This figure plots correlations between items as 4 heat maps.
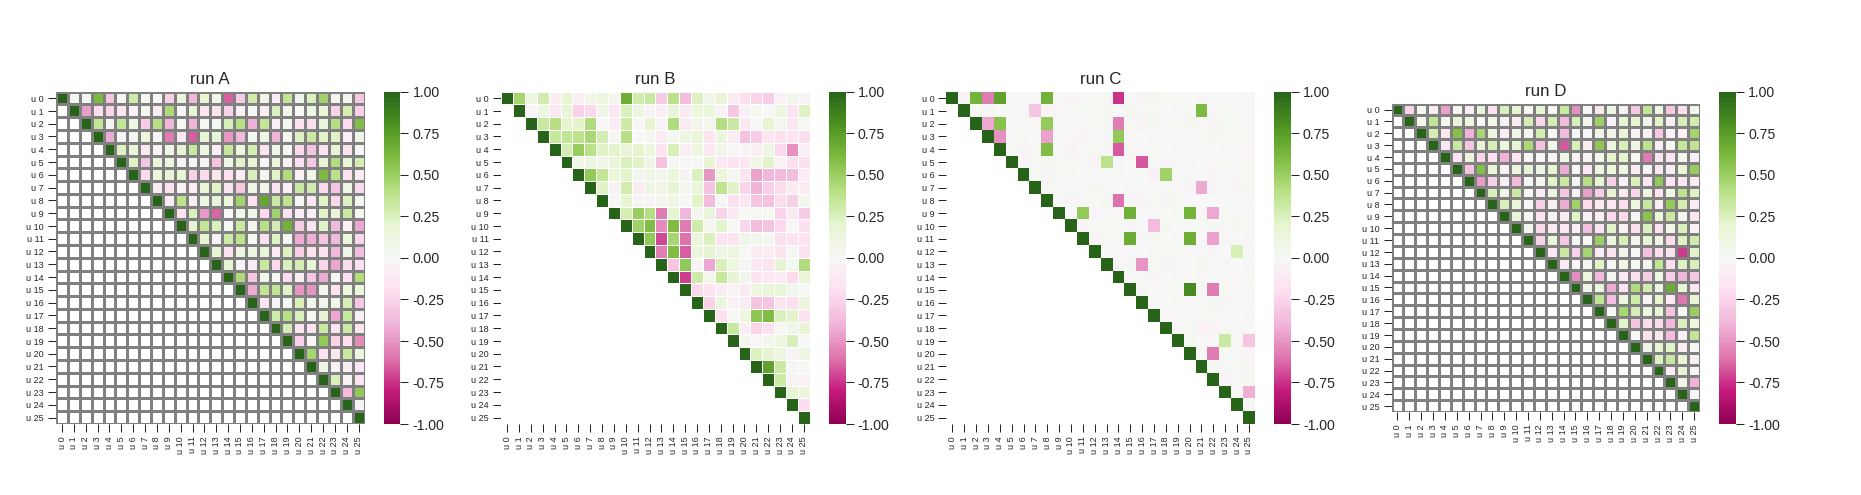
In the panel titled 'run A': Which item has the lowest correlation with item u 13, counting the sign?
u 9
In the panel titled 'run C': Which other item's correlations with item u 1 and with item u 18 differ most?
u 21
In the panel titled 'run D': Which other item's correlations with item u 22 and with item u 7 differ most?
u 6
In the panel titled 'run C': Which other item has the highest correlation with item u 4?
u 0
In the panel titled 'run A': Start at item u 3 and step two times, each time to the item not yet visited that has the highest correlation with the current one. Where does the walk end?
u 22
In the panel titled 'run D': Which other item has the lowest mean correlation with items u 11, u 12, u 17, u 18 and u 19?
u 23
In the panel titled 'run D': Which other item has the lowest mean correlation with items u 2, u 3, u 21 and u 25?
u 14
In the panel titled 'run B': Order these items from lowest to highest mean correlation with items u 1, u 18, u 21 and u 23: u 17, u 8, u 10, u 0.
u 8, u 10, u 0, u 17
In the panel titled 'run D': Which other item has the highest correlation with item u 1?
u 17
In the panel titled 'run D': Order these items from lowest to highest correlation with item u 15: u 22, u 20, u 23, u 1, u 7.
u 7, u 22, u 1, u 20, u 23
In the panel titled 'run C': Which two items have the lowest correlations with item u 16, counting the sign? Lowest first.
u 5, u 13
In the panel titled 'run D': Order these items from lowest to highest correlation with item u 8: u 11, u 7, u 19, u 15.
u 19, u 11, u 7, u 15
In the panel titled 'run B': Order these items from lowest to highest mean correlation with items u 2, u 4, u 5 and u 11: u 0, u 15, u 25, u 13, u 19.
u 13, u 15, u 25, u 19, u 0
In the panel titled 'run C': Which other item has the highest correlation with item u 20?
u 15
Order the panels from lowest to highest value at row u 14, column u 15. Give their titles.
run B, run D, run C, run A
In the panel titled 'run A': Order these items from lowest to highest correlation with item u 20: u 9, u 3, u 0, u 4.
u 4, u 9, u 0, u 3
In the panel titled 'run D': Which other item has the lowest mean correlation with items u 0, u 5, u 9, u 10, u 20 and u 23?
u 4
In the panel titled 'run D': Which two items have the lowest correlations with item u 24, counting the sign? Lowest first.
u 12, u 16
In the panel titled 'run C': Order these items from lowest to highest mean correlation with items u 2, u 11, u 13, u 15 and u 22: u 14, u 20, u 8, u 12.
u 14, u 12, u 8, u 20
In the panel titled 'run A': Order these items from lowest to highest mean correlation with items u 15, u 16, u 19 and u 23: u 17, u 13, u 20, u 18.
u 20, u 13, u 17, u 18
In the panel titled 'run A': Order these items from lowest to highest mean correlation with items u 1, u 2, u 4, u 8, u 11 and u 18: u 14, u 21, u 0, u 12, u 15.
u 21, u 0, u 12, u 14, u 15
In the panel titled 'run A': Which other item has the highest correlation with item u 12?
u 10
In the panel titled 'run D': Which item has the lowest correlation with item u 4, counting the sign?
u 21
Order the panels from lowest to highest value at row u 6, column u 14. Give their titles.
run A, run C, run B, run D
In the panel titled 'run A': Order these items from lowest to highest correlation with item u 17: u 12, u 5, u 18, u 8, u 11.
u 11, u 5, u 12, u 18, u 8
